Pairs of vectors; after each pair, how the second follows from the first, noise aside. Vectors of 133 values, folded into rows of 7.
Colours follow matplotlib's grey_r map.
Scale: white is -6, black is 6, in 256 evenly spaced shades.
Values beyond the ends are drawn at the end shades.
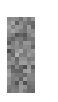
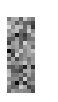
scaled up.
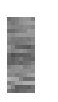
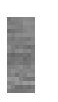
shrunk.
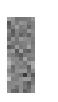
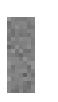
shrunk.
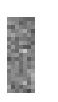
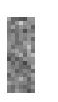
wrapped around.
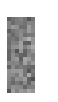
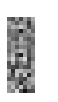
wrapped around, scaled up.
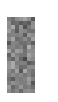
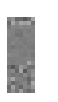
negated, partly zeroed.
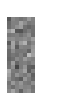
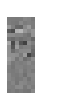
negated, partly zeroed.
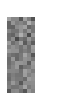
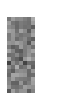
wrapped around.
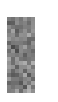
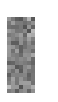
wrapped around.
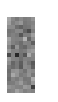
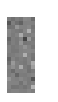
negated, partly zeroed.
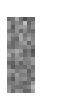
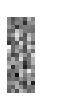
wrapped around, scaled up.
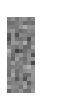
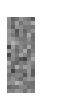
reversed.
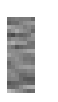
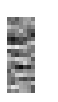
wrapped around, scaled up.
